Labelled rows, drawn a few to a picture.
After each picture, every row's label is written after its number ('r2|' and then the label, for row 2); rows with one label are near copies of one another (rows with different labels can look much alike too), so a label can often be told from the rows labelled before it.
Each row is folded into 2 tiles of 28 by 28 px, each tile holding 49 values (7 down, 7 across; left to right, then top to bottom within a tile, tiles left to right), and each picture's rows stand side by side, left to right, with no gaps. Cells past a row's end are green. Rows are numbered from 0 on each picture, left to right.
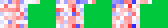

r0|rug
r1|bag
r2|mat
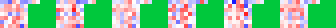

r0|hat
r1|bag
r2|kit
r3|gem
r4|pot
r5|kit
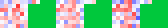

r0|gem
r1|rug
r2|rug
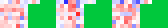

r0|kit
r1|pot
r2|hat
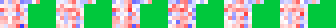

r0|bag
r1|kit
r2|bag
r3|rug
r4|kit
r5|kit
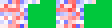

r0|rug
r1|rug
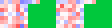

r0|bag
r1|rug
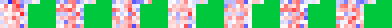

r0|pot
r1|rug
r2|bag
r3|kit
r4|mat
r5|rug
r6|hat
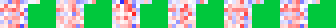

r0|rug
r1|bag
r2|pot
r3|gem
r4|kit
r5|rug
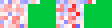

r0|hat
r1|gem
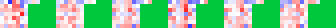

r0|pot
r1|hat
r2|bag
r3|bag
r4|bag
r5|mat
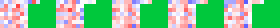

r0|gem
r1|rug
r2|bag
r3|bag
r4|mat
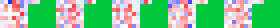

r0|pot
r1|gem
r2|gem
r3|mat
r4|rug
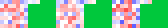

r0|rug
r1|hat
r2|rug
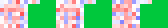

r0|kit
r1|kit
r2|rug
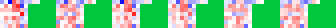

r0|pot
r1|hat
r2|pot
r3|pot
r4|hat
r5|hat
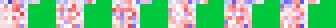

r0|pot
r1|gem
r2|kit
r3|bag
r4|hat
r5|mat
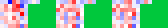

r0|pot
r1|kit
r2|kit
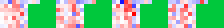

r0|pot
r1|bag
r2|pot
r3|gem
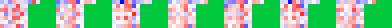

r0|gem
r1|mat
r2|pot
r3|bag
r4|mat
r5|pot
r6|bag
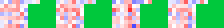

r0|rug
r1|kit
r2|bag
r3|kit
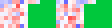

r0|mat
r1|hat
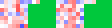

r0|bag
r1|rug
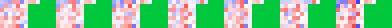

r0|mat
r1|mat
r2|mat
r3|gem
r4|mat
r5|gem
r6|mat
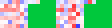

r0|rug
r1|gem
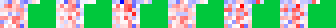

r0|hat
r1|pot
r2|pot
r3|hat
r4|gem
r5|gem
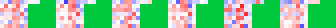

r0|rug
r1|pot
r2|rug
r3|pot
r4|gem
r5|mat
